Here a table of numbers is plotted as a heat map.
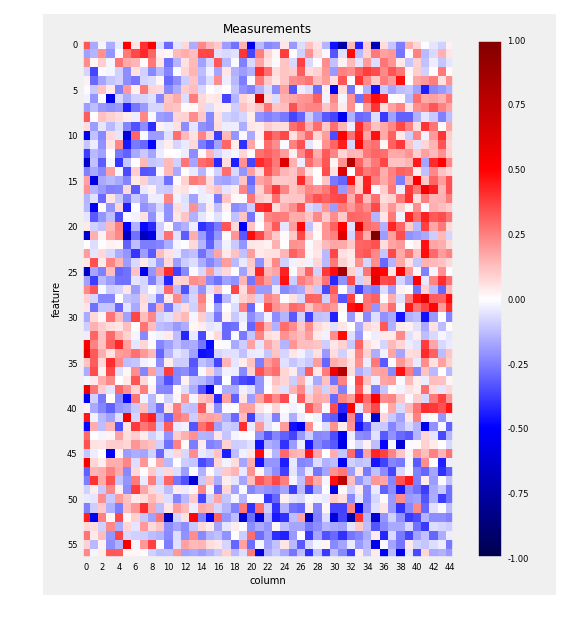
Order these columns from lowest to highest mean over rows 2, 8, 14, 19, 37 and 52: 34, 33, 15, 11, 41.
15, 11, 41, 34, 33
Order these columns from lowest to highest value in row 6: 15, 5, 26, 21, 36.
5, 15, 26, 36, 21
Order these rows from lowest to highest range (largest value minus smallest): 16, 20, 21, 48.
16, 20, 48, 21
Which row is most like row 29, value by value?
19
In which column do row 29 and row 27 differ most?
33
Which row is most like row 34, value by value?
38
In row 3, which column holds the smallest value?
1
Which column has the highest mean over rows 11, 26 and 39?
35
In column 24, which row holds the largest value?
13
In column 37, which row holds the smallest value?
47
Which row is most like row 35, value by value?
24
